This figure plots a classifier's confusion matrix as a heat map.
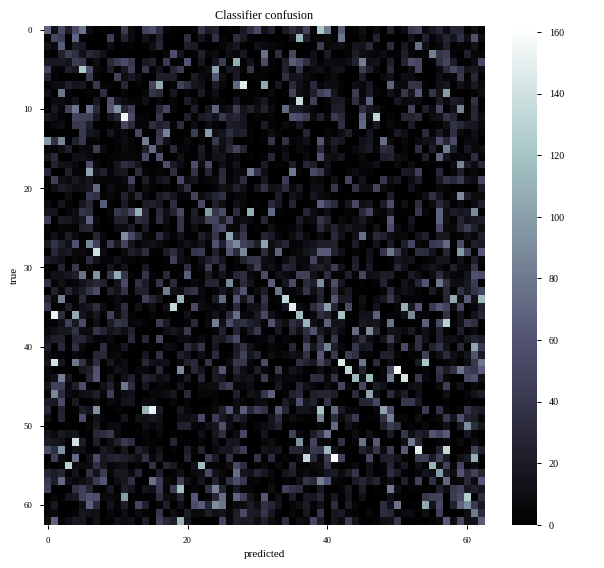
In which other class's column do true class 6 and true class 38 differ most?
46
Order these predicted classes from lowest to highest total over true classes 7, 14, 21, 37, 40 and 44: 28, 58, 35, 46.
58, 35, 46, 28
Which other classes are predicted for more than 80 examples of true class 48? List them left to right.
7, 14, 15, 39
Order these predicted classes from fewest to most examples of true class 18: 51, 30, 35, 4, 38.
4, 51, 30, 38, 35
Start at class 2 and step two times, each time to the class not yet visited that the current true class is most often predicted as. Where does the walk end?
57
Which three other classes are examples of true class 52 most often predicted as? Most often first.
4, 36, 45
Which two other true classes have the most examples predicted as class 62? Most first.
34, 42
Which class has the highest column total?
39
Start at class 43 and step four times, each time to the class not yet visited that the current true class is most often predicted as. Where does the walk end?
41
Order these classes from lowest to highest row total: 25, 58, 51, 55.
25, 51, 55, 58
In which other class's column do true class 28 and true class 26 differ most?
7
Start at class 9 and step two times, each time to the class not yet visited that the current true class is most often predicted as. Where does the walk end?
1
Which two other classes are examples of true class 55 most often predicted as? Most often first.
3, 22
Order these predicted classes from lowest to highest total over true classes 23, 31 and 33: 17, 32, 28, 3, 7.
3, 32, 28, 17, 7
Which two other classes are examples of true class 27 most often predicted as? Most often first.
31, 6
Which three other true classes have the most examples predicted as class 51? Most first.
44, 35, 53
